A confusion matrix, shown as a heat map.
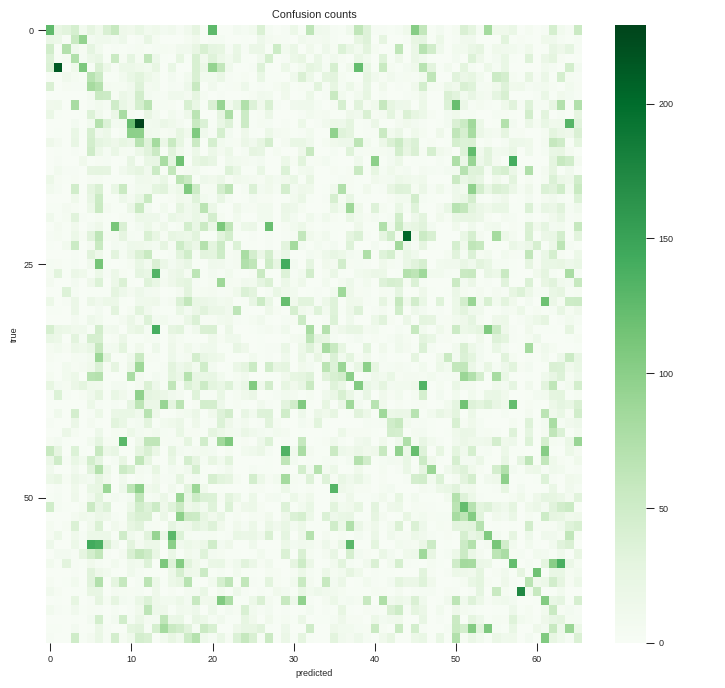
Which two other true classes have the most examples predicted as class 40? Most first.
14, 64
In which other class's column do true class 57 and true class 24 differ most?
63
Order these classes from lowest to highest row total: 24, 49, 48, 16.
16, 49, 48, 24
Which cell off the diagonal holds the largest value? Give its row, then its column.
10, 11
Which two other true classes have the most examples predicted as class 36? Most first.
28, 17
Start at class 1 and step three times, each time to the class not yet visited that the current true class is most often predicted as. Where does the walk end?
46
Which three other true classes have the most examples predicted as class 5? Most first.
55, 6, 37
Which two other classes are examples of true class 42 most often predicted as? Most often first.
62, 43
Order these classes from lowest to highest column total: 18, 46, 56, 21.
56, 21, 46, 18
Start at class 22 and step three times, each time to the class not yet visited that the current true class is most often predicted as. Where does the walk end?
18
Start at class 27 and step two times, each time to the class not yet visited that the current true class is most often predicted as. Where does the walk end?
8
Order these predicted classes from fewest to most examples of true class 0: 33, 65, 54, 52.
33, 52, 65, 54
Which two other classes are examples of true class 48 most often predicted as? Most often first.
56, 29
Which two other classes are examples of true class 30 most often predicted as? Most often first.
23, 43
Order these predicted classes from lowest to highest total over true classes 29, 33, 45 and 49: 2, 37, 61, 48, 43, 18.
2, 37, 48, 18, 43, 61
